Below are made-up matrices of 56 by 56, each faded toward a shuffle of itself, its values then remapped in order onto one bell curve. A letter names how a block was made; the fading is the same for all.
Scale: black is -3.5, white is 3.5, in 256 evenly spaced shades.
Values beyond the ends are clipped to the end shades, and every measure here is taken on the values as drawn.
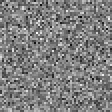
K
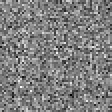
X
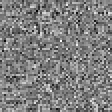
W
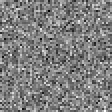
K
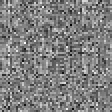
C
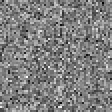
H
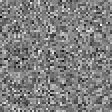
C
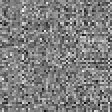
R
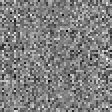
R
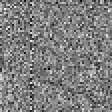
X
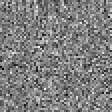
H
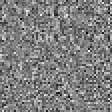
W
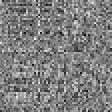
C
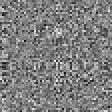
R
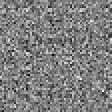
R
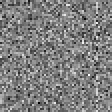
X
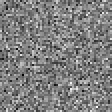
X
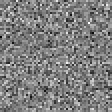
R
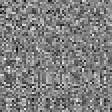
C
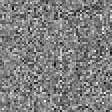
H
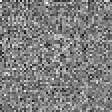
W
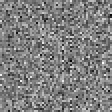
X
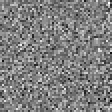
H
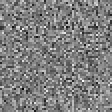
W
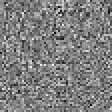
W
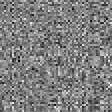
C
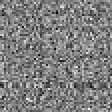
C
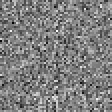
H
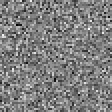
K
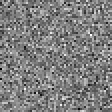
K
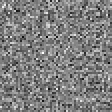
W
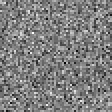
K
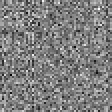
W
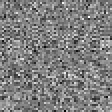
C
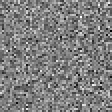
H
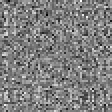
W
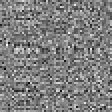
C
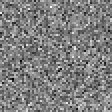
K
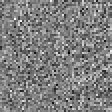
X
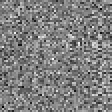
W
